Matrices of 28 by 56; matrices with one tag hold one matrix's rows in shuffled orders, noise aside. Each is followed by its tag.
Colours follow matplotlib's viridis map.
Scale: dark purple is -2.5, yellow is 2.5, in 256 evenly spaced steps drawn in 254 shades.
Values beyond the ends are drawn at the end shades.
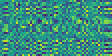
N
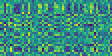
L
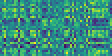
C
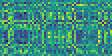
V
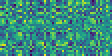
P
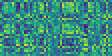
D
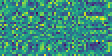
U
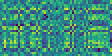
C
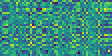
N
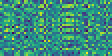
D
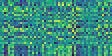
V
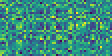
P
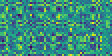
P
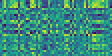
C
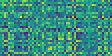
V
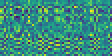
L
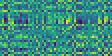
V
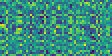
P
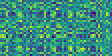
P
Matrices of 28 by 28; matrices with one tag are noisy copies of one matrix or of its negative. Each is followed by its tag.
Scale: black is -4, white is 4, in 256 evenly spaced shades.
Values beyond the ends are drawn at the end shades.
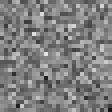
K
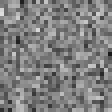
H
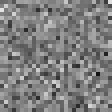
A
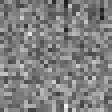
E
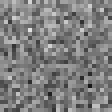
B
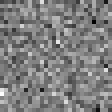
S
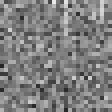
E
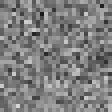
K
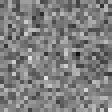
K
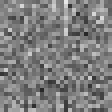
E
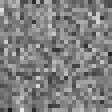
H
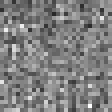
B
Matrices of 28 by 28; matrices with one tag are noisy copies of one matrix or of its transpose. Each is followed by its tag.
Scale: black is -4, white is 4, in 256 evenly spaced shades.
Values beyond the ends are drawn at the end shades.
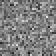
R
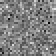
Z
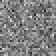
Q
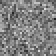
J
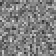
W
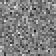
Q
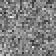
Z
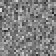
R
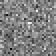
Q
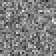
W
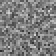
W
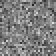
R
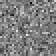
Z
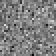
R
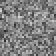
R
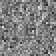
R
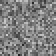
J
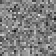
Q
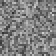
J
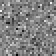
W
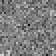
Z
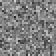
W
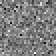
Z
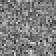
J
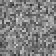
R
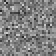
W
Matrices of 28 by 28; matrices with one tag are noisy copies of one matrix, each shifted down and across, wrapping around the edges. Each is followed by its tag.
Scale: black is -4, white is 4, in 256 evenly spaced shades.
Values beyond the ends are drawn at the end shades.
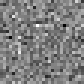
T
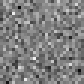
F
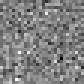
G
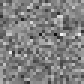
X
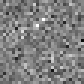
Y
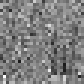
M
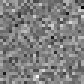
Y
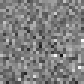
G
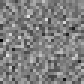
F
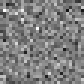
X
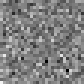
G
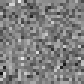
G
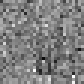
M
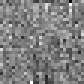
M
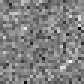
Y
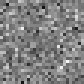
Y
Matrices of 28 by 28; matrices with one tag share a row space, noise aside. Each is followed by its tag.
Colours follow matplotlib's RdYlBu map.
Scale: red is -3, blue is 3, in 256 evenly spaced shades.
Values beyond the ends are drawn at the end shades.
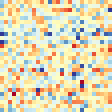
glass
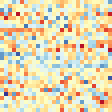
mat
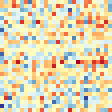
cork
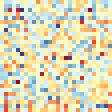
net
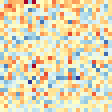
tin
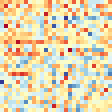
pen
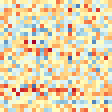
tin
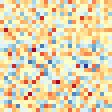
tin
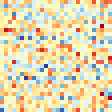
glass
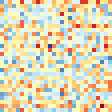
glass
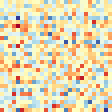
pen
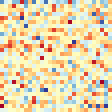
cork
